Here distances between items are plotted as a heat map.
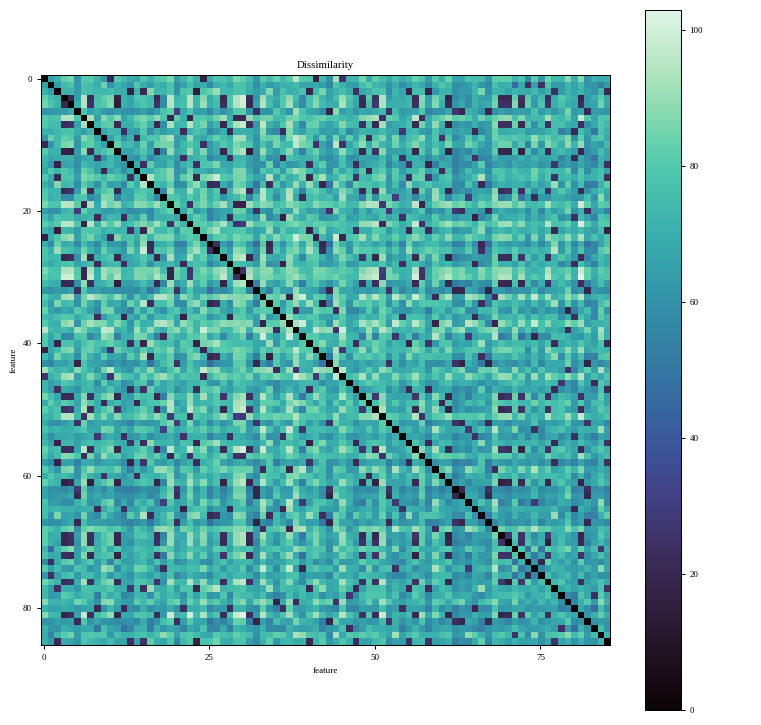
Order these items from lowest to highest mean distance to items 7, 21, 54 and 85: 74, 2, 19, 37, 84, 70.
70, 2, 74, 84, 19, 37
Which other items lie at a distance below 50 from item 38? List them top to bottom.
35, 44, 79
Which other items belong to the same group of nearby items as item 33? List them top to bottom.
37, 59, 68
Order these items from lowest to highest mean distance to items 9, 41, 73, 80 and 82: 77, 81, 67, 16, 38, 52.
67, 52, 16, 77, 81, 38
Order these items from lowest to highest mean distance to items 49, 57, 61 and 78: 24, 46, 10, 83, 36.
83, 46, 36, 10, 24
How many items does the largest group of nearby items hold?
16
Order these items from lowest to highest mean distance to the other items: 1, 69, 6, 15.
69, 1, 15, 6
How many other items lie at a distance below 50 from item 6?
6
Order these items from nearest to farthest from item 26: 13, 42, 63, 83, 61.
42, 83, 63, 61, 13
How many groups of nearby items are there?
14
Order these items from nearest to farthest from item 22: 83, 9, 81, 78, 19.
19, 83, 78, 9, 81
